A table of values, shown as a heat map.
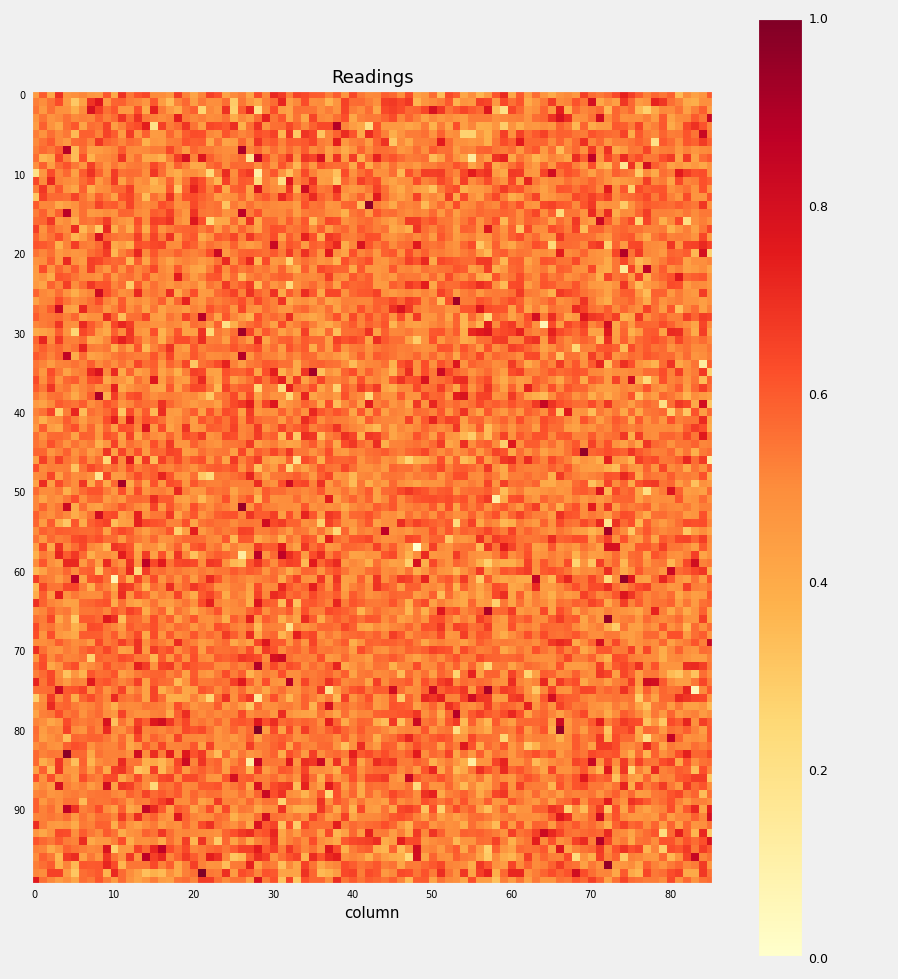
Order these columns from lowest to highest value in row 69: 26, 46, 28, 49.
49, 26, 46, 28
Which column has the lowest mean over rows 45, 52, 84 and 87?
27
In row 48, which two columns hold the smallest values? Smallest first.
8, 22
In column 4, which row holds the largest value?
83
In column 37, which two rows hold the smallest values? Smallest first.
75, 88
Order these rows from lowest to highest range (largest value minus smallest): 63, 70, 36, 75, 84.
70, 63, 36, 84, 75
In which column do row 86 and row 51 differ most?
58
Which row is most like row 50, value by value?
81
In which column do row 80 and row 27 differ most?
28
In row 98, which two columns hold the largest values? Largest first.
21, 68
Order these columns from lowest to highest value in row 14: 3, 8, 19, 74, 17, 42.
74, 3, 19, 17, 8, 42
